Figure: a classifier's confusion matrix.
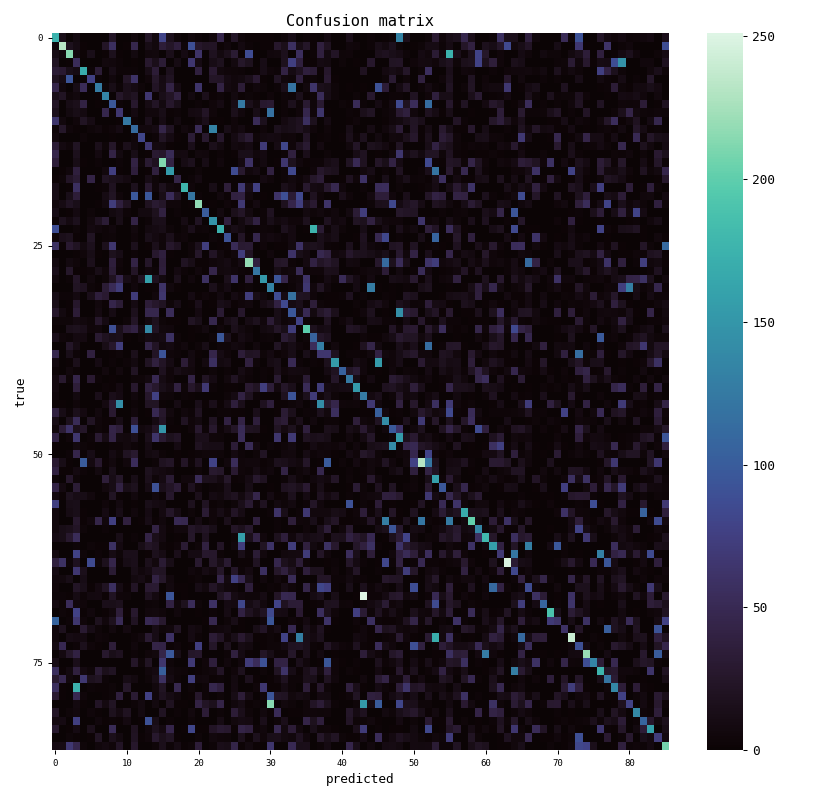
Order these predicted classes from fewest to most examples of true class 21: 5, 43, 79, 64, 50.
5, 50, 79, 43, 64
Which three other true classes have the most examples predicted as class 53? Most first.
72, 16, 24
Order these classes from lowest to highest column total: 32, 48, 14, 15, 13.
32, 14, 13, 48, 15
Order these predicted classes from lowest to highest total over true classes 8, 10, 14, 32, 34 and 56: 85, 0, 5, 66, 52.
5, 66, 85, 52, 0
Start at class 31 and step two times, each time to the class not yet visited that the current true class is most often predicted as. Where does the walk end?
48
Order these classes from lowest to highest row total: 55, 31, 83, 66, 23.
55, 31, 23, 66, 83
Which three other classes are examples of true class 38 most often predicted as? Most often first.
73, 15, 37
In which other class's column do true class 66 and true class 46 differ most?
61
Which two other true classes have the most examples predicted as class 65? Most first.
72, 19
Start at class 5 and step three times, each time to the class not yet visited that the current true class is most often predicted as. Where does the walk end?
52
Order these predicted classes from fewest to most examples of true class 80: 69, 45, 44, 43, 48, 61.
44, 69, 61, 48, 45, 43
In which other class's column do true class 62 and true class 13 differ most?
76
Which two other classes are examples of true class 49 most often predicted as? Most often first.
47, 62
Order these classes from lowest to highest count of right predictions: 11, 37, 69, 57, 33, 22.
33, 11, 37, 22, 57, 69
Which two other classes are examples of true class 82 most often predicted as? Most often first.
13, 3
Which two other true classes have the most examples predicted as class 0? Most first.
70, 23
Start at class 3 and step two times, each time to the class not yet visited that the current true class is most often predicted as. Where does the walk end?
30
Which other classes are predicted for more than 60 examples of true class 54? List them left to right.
14, 71, 79
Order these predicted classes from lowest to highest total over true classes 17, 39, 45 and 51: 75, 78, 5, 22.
75, 5, 78, 22
